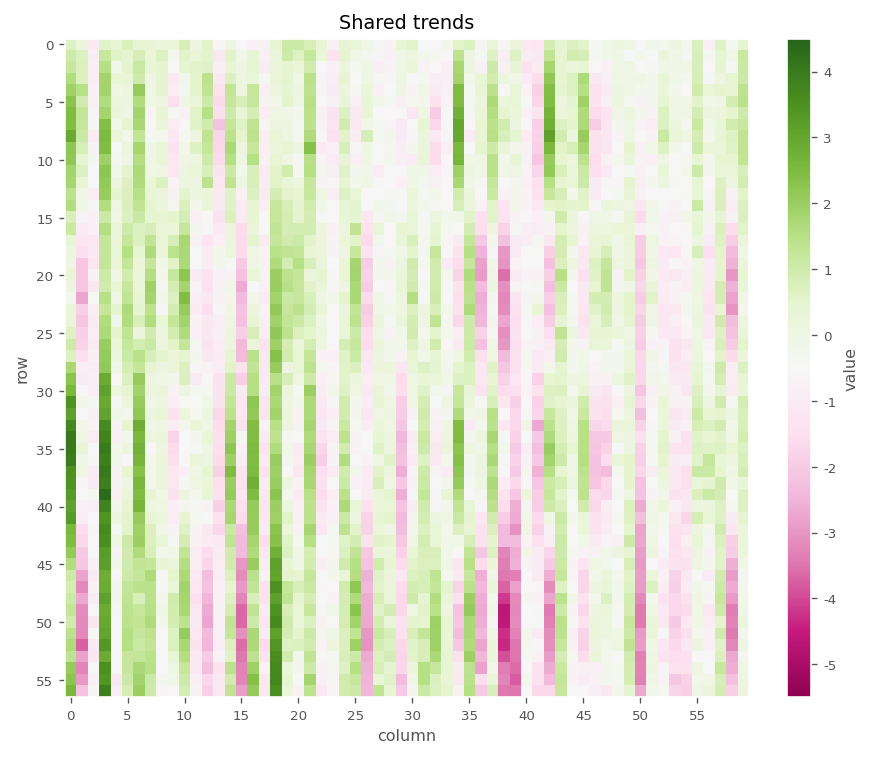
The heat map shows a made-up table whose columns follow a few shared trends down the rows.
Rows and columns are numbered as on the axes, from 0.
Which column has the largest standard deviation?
42
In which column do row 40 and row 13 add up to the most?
3
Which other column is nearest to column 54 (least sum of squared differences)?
53
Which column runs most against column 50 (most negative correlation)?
18
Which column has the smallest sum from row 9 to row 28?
38
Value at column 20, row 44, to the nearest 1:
0
